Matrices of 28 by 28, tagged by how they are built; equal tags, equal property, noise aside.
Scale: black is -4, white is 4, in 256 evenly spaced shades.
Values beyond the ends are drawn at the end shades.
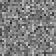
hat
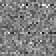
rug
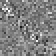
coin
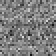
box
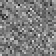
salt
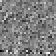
rug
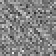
salt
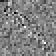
coin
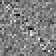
coin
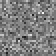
box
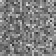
hat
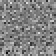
box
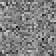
hat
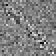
coin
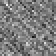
salt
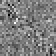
coin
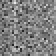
hat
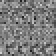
box
